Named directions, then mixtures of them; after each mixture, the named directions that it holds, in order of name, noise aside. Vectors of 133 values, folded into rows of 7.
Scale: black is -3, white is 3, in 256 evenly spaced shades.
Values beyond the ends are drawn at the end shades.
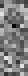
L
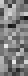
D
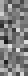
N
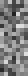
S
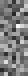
S.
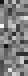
D, N, S.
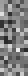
N.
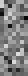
D, L.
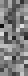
L, N, S.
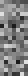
D, L, N.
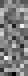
L, S.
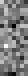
D, L, S.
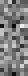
D, L, S.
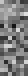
D, L, N.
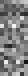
D, L, N.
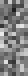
S.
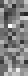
D.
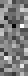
L, S.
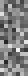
N.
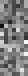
N, S.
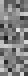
D, N.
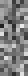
L, N, S.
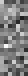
D, N.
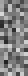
N.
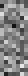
L.
